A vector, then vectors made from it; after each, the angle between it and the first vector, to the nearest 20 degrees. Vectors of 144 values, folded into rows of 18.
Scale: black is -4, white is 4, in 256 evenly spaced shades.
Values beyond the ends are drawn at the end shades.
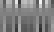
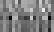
60 degrees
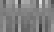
20 degrees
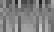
160 degrees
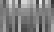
20 degrees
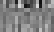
140 degrees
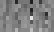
120 degrees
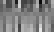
160 degrees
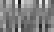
20 degrees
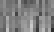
120 degrees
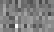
120 degrees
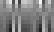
40 degrees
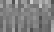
40 degrees
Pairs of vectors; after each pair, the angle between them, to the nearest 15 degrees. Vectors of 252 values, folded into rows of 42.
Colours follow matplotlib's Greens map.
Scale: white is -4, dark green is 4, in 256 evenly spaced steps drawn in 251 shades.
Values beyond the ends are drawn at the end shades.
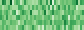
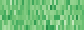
120 degrees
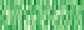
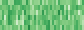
120 degrees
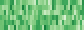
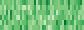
105 degrees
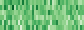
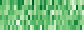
75 degrees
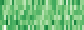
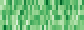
120 degrees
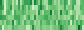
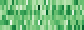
90 degrees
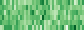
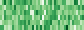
150 degrees
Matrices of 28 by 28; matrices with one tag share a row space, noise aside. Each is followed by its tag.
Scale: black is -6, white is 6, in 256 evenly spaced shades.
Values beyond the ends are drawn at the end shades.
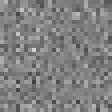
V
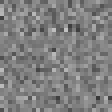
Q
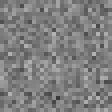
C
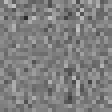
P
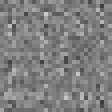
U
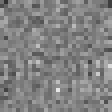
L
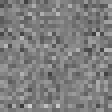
C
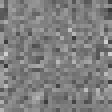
L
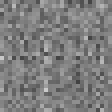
U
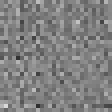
V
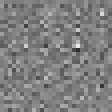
U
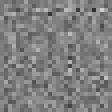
P
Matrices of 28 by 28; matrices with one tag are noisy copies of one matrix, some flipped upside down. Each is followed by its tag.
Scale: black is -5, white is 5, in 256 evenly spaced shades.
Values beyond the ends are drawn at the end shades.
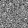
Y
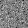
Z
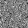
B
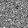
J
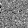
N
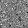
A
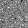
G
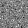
G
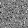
N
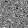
J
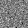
Z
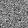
A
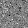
A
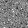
J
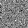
N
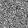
J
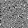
N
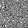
B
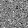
J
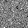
J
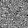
A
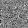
N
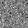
B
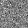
A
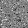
A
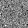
B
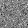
B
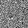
Z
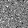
Z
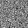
J
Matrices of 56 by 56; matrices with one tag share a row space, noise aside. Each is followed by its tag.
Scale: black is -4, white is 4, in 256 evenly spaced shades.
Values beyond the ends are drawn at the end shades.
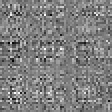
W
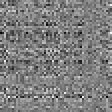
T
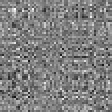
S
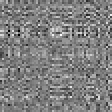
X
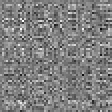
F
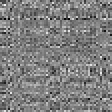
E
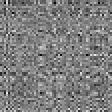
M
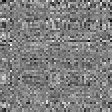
E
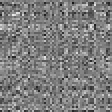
S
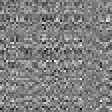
T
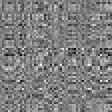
F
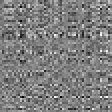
F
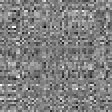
S
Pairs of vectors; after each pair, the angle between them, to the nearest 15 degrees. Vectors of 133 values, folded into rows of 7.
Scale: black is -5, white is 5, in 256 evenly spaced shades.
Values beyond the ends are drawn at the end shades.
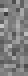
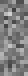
90 degrees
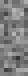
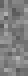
150 degrees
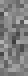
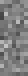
45 degrees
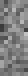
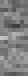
120 degrees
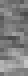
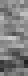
165 degrees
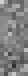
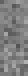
120 degrees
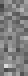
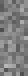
30 degrees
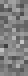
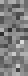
60 degrees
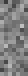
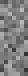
45 degrees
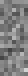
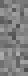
135 degrees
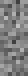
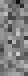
90 degrees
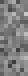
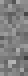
150 degrees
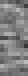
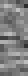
15 degrees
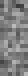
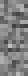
150 degrees
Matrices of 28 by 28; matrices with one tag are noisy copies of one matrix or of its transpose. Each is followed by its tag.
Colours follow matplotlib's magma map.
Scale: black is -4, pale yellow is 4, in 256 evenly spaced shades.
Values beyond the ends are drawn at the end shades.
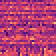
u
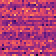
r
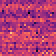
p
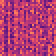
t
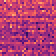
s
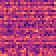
u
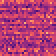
t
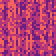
r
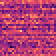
t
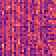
u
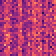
p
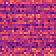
t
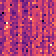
p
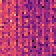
s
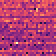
s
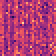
t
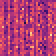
t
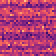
r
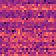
p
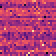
r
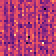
t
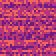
r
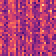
r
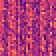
r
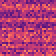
p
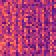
s
